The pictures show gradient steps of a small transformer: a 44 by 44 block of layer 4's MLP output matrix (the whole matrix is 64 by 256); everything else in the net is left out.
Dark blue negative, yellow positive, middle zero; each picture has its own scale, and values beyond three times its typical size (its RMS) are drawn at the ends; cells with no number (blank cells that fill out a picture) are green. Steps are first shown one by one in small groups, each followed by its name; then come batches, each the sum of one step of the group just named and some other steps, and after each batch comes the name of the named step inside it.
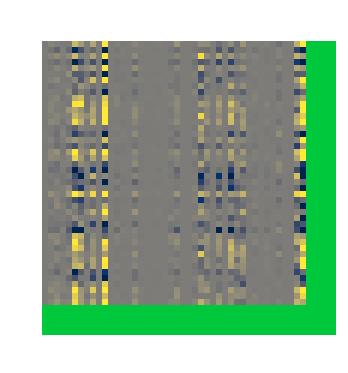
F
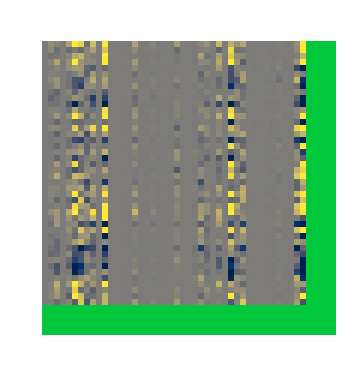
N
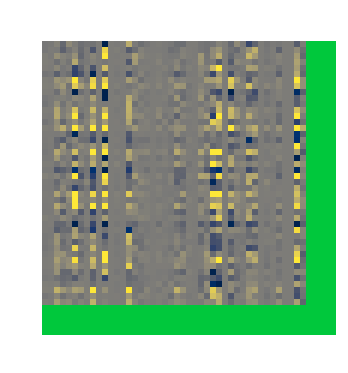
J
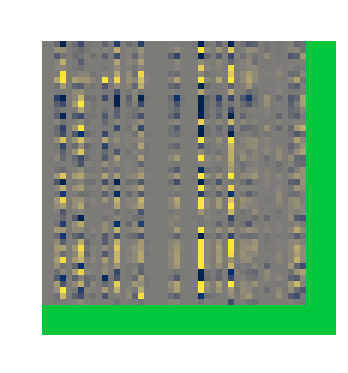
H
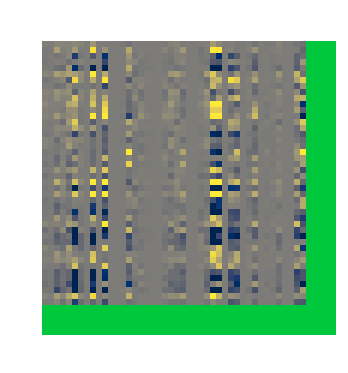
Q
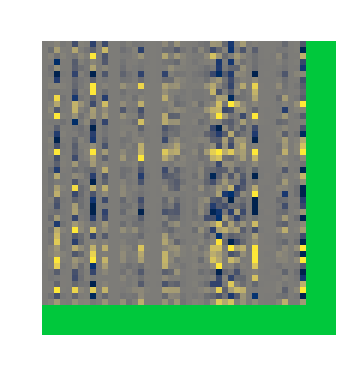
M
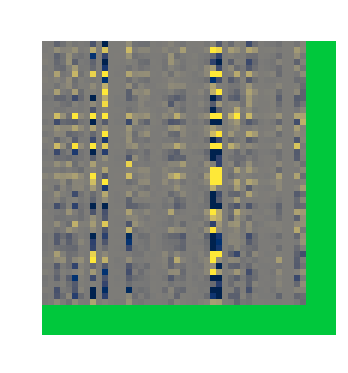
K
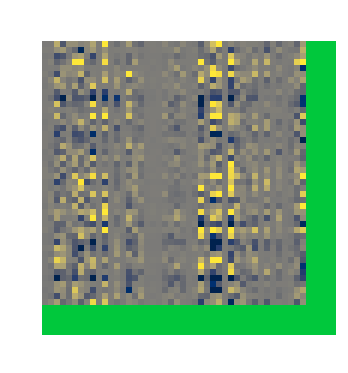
N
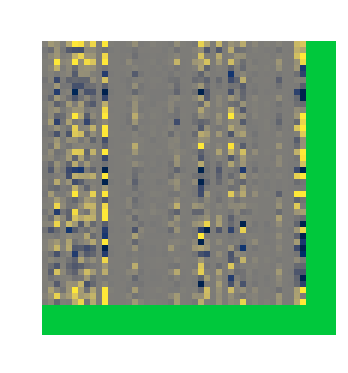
N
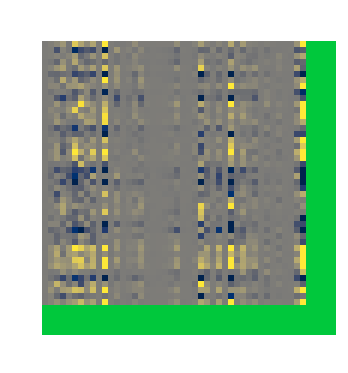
F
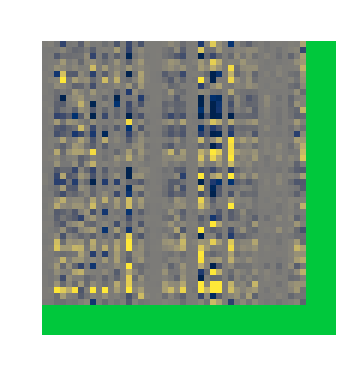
H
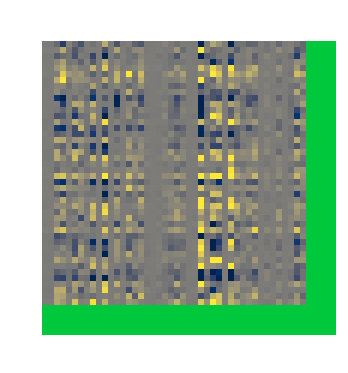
H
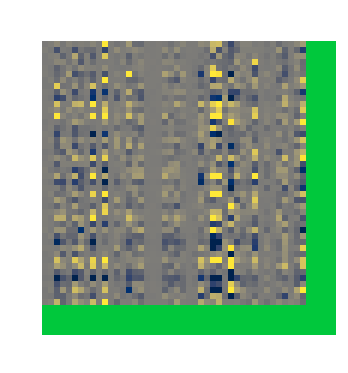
F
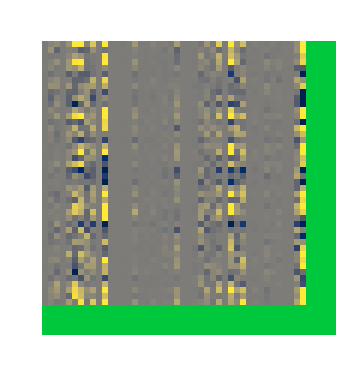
N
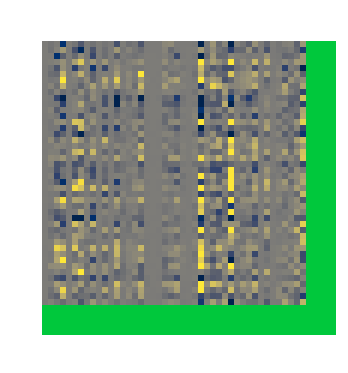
H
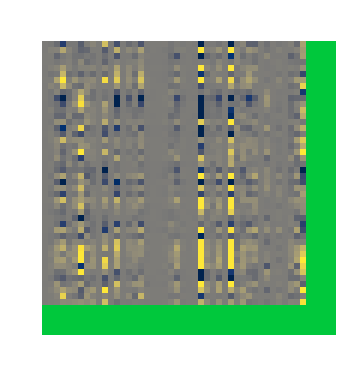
H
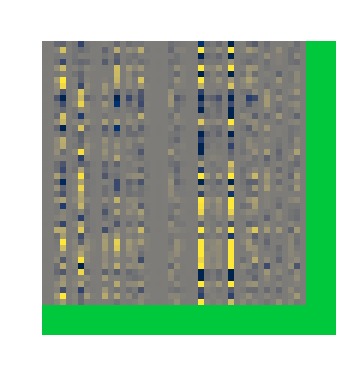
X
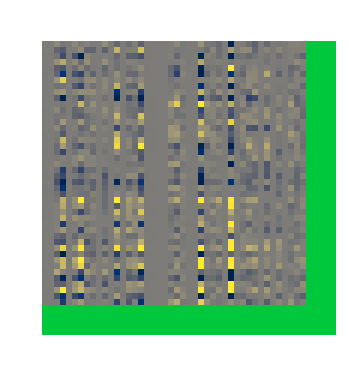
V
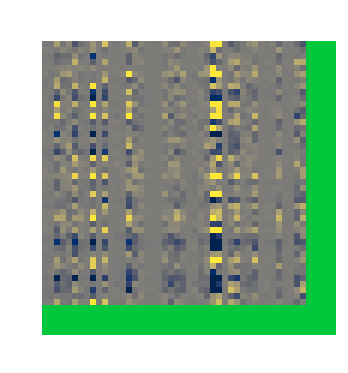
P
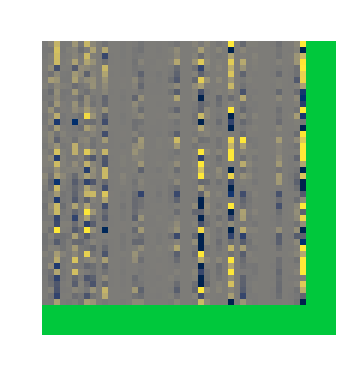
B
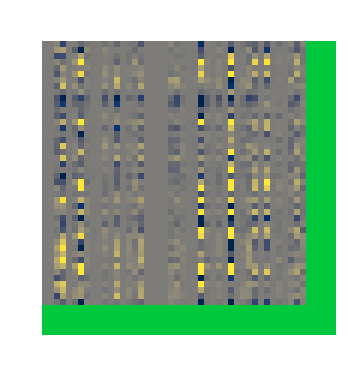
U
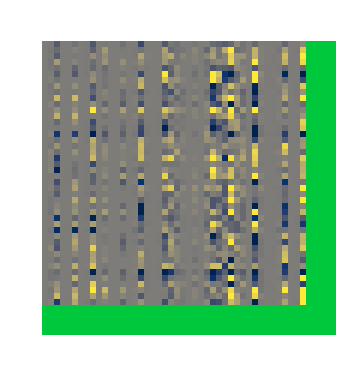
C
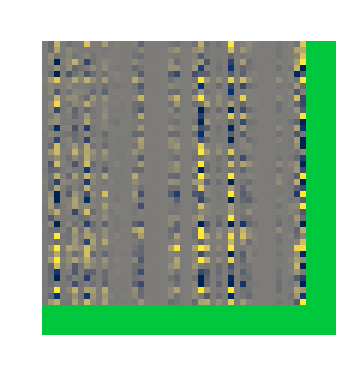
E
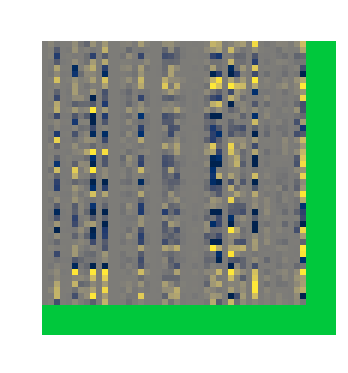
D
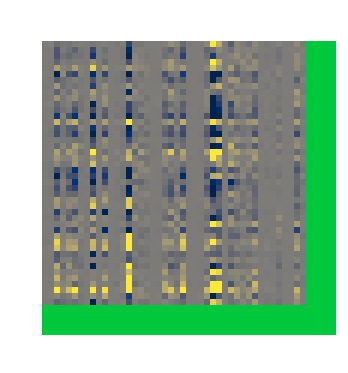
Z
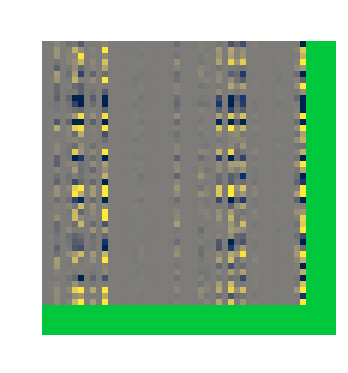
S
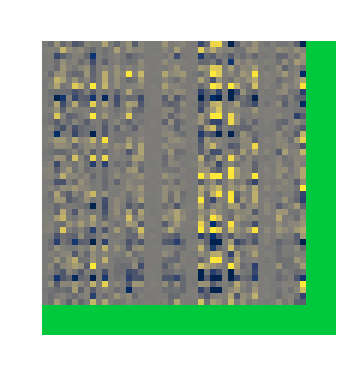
P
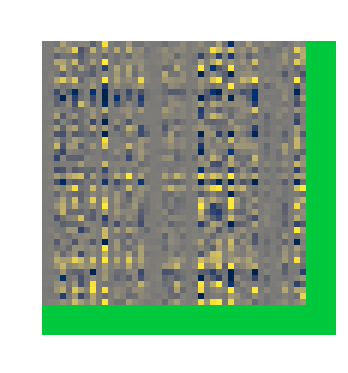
C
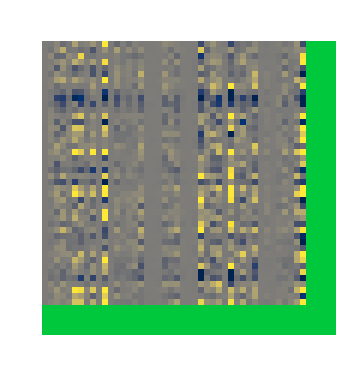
S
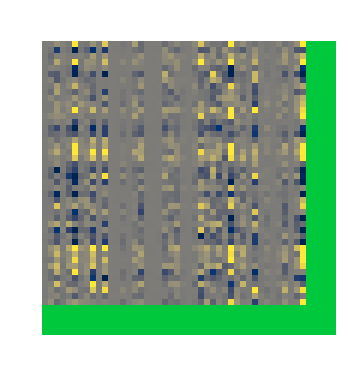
C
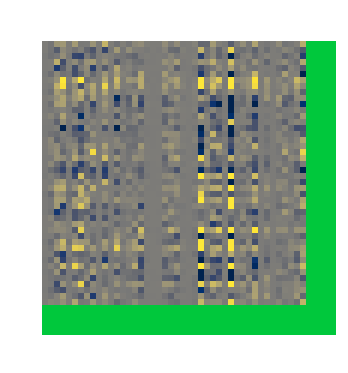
X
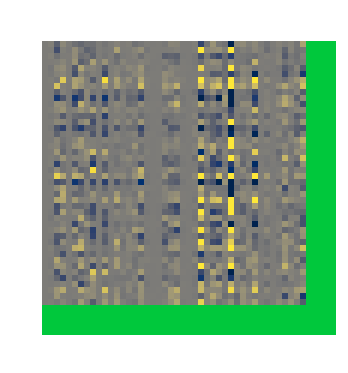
D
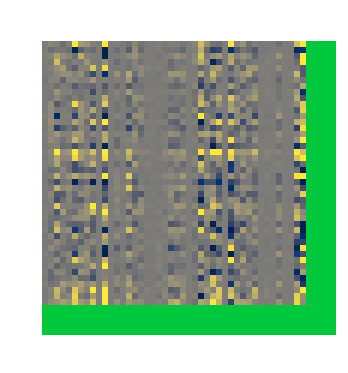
B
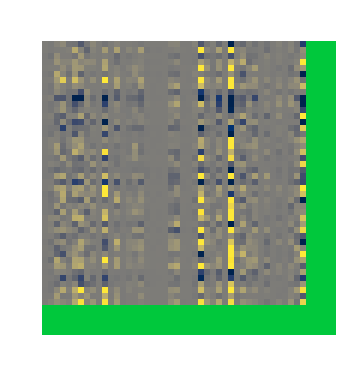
S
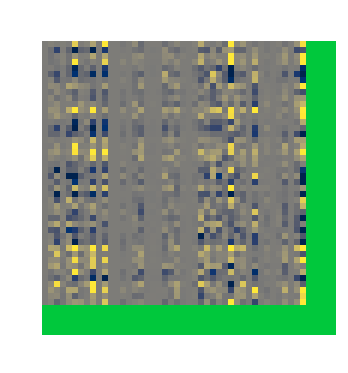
C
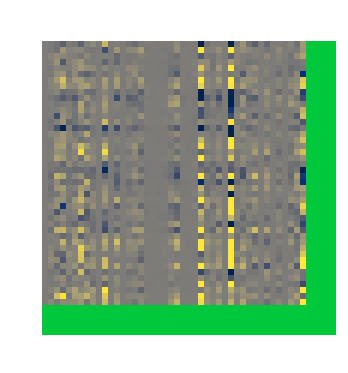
X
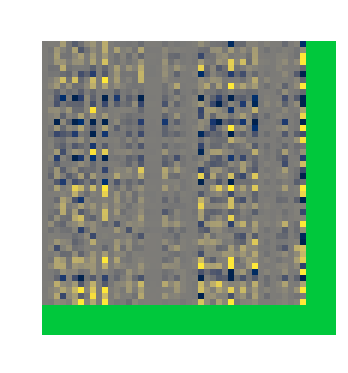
S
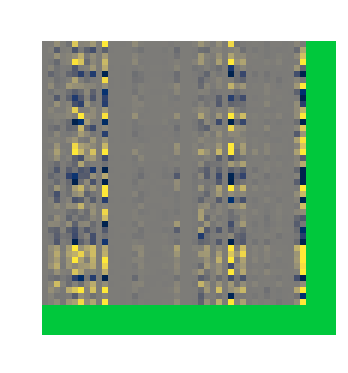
S
